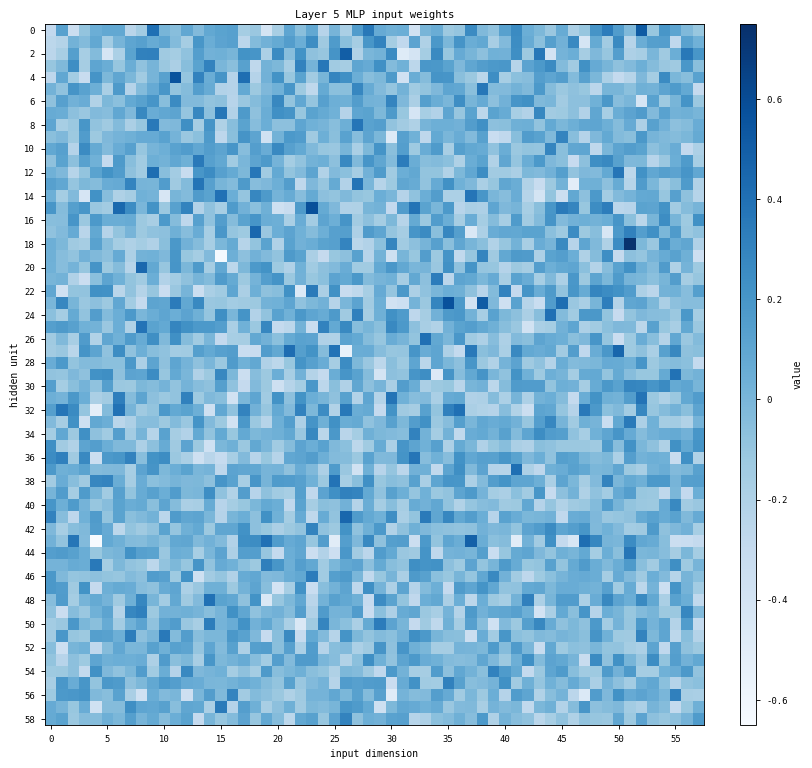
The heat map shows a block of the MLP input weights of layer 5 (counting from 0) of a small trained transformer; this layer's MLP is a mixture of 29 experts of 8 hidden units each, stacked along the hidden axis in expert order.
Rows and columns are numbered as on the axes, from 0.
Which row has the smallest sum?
40
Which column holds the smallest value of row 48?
19
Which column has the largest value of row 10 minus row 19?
15
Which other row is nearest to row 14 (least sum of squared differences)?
21
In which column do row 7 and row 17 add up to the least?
49
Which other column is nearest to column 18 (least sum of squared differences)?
53
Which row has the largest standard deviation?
43
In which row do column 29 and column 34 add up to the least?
29
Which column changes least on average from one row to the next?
0
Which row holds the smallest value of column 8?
56
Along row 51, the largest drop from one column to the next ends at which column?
22
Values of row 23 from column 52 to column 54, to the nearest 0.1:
0.1 0 -0.2
